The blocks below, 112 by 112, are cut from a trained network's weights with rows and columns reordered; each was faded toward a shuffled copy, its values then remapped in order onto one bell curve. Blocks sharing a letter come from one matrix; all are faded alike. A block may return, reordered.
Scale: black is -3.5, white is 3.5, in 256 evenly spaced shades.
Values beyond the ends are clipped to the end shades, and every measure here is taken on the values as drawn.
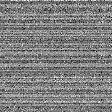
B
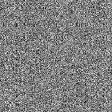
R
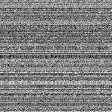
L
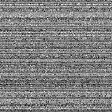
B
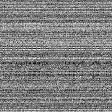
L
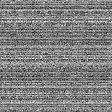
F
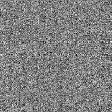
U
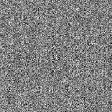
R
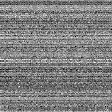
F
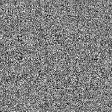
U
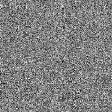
U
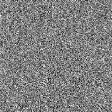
U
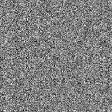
R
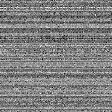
B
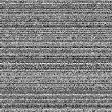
L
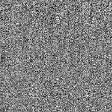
U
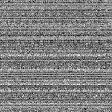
F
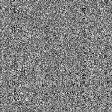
R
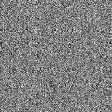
U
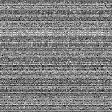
F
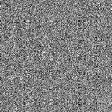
R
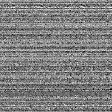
F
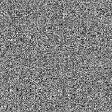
U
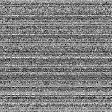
F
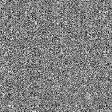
U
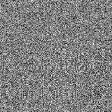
R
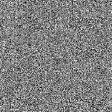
U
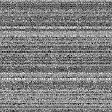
F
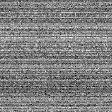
B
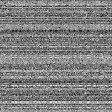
L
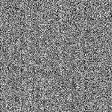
R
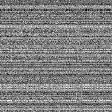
L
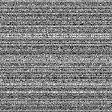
F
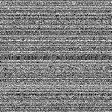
F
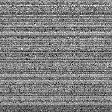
B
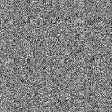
R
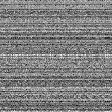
L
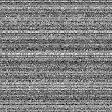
L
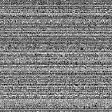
B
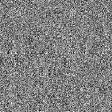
U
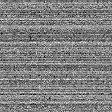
F
